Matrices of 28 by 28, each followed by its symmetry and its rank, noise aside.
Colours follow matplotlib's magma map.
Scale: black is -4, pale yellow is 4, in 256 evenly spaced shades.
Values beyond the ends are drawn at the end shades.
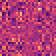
no symmetry, rank three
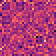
symmetric, rank six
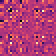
symmetric, rank three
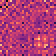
symmetric, rank four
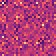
symmetric, rank six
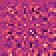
symmetric, rank four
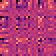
symmetric, rank three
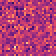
no symmetry, rank six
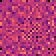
symmetric, rank four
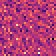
antisymmetric, rank six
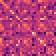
symmetric, rank four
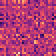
antisymmetric, rank four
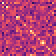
symmetric, rank six
